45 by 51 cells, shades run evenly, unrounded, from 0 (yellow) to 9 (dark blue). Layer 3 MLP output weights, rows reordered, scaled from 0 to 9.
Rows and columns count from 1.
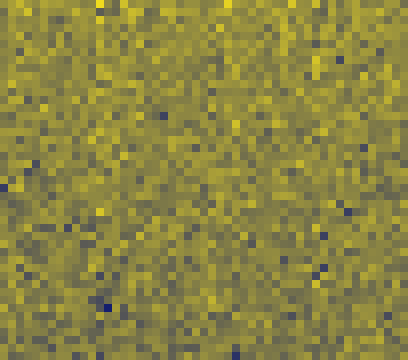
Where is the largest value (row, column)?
39, 14
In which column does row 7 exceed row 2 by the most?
48
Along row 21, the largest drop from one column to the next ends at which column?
6
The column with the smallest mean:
17
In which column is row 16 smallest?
30
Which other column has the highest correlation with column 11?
36
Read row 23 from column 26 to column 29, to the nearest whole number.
4 3 3 4
